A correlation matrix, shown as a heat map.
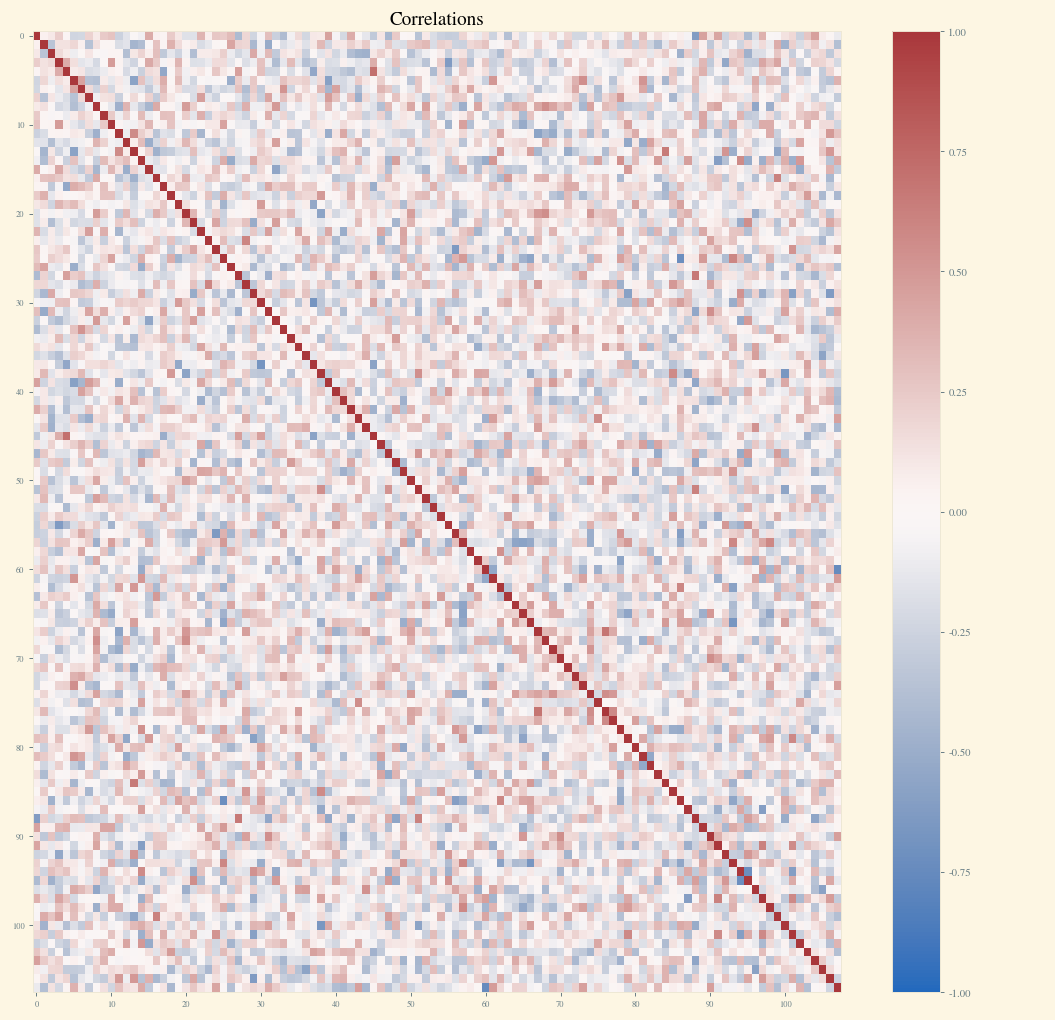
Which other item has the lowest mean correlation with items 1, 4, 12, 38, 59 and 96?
100
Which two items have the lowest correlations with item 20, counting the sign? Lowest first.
38, 96
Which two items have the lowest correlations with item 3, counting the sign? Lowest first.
55, 92
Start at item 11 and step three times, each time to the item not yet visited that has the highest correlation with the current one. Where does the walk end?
66
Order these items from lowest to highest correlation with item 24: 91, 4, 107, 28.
28, 4, 91, 107
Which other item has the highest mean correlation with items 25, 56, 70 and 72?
93
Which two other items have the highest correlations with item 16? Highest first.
99, 63
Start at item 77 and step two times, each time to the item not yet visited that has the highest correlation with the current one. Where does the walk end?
67
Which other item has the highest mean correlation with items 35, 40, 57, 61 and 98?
78
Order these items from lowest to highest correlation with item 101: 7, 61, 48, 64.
48, 61, 64, 7
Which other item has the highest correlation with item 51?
88
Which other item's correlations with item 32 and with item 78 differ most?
59
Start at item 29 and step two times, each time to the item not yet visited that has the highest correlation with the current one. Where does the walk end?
14
